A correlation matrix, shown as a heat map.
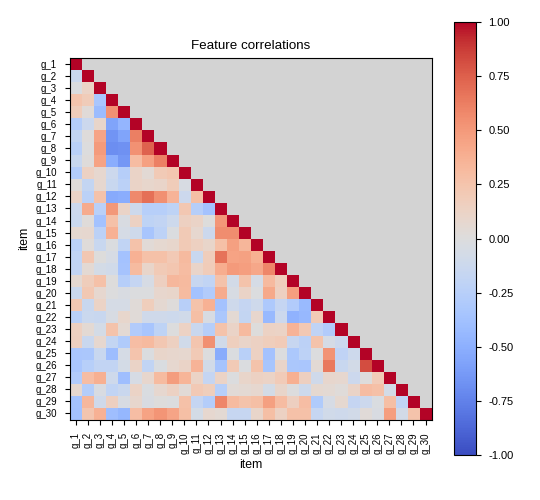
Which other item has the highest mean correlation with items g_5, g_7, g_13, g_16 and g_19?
g_17
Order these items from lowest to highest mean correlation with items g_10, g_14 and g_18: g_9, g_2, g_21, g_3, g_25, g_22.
g_21, g_3, g_22, g_25, g_2, g_9
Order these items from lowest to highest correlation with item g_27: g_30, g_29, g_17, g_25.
g_25, g_17, g_29, g_30
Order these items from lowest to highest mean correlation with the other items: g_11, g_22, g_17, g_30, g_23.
g_22, g_23, g_11, g_30, g_17
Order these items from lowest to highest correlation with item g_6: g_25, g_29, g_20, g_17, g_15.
g_15, g_20, g_29, g_25, g_17
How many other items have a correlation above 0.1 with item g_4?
8
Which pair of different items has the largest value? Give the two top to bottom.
g_25, g_26
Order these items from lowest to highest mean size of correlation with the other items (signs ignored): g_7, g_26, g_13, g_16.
g_16, g_26, g_7, g_13
